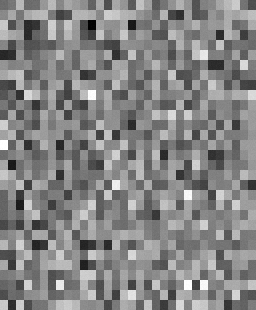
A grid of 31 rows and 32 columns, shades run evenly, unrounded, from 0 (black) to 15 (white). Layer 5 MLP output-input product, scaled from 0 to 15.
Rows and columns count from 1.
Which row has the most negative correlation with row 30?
13
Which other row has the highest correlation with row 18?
15
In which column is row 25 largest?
3
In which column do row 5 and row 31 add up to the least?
2
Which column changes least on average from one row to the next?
10
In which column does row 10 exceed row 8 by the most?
12
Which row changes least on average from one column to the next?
5
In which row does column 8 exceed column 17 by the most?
29
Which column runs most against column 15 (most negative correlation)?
26
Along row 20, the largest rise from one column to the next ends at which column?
28
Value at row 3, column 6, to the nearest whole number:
7
